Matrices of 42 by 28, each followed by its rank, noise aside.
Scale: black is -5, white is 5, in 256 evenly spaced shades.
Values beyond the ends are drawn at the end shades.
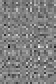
three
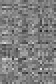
four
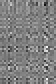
two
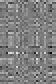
two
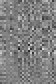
three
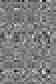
four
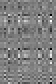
two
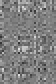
four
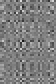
two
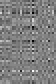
two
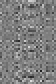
four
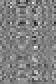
three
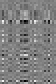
one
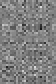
four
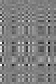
one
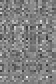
four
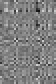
three
